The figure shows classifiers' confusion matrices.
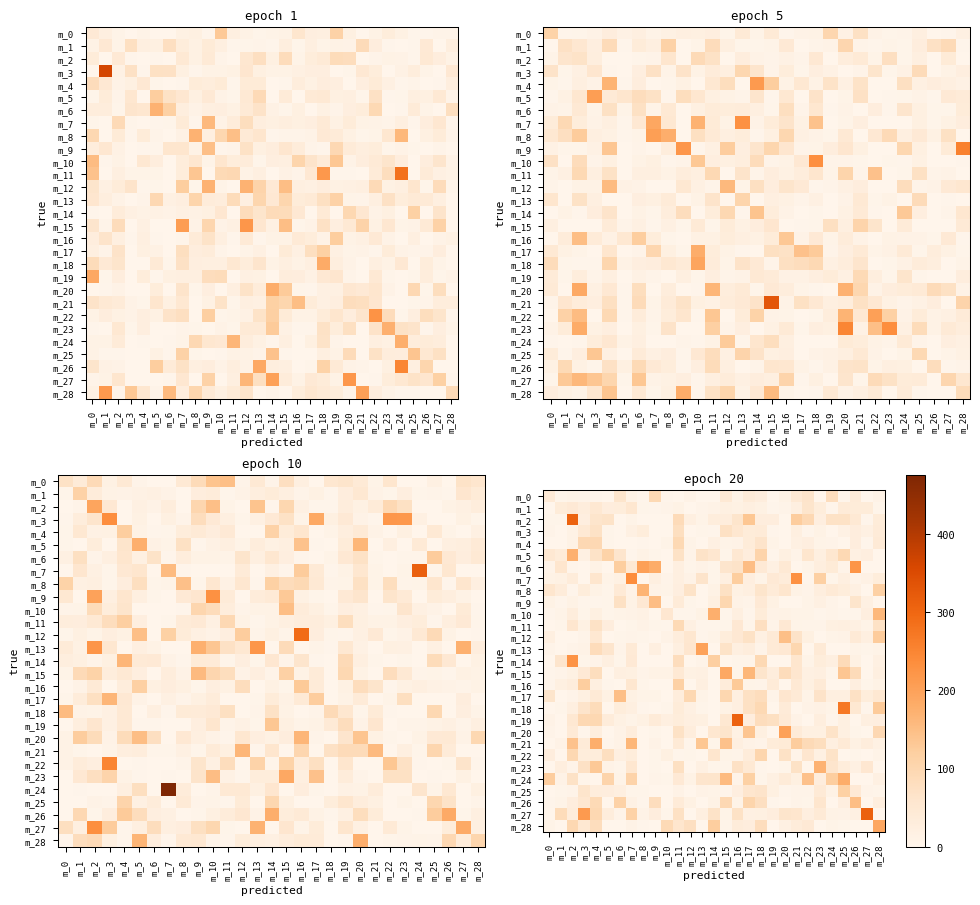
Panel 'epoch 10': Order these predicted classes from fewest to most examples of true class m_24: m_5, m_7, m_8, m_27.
m_27, m_8, m_5, m_7
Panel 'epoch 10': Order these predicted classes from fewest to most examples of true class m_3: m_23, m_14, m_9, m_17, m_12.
m_12, m_14, m_9, m_17, m_23
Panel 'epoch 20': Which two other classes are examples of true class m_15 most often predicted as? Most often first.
m_17, m_25
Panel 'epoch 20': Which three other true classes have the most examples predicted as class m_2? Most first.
m_14, m_5, m_21
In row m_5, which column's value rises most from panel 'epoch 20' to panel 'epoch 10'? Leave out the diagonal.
m_20
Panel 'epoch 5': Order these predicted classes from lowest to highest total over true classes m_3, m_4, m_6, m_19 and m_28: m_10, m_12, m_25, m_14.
m_10, m_25, m_12, m_14
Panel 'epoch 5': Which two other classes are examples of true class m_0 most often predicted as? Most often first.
m_19, m_21
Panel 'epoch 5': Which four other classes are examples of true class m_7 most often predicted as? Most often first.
m_13, m_10, m_18, m_1
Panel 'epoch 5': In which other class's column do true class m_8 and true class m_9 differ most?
m_28
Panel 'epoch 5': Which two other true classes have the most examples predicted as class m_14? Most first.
m_4, m_22
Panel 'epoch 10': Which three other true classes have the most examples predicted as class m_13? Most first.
m_27, m_2, m_22
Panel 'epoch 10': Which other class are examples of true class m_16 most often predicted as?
m_5
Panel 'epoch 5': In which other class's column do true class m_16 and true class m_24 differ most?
m_2
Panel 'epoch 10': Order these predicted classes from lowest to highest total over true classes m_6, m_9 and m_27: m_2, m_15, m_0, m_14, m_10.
m_14, m_0, m_15, m_10, m_2
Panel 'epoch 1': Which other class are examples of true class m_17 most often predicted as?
m_18
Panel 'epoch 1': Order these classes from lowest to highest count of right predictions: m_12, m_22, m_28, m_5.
m_28, m_5, m_12, m_22
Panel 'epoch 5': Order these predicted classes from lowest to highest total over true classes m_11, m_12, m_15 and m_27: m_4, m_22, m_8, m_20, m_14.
m_8, m_14, m_20, m_22, m_4
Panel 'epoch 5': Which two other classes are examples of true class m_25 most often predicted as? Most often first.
m_3, m_13
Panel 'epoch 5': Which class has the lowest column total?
m_5
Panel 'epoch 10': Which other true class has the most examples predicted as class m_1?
m_20
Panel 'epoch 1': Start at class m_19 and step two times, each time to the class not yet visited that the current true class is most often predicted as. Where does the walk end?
m_10
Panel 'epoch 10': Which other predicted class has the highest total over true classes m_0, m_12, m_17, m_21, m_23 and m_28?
m_16
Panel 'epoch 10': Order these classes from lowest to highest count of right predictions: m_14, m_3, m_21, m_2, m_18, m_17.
m_14, m_18, m_17, m_21, m_2, m_3
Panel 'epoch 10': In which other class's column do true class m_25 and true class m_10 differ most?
m_15
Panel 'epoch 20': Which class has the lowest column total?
m_10
